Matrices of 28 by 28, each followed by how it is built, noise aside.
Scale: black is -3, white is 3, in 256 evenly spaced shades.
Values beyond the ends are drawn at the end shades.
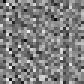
repeating rows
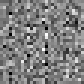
uneven columns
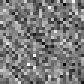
Toeplitz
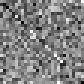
diagonal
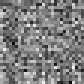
blocks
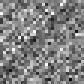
Hankel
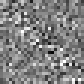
banded
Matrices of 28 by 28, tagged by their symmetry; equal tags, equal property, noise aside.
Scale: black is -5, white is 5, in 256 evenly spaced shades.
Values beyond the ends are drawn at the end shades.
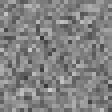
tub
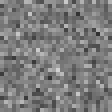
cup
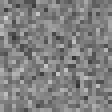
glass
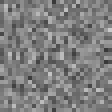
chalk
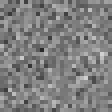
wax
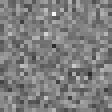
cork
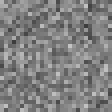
chalk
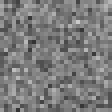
cup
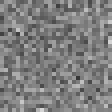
wax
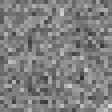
wax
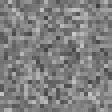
tub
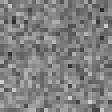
glass
